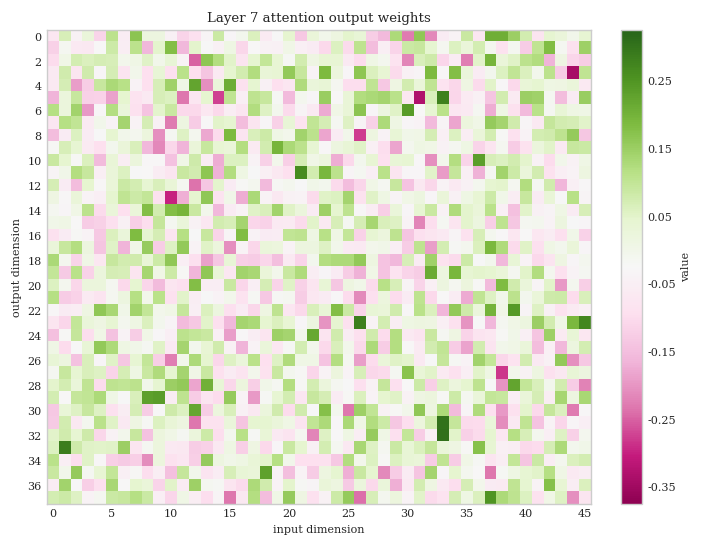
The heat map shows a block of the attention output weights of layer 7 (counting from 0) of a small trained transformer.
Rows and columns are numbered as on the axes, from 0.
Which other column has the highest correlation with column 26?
45
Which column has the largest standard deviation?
26
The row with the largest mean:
29
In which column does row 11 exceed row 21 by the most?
21
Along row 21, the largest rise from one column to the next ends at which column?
36
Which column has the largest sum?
5
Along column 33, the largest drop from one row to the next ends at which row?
33
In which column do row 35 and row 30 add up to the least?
25
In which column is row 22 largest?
39
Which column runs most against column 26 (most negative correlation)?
37
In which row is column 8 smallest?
34
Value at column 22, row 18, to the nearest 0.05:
0
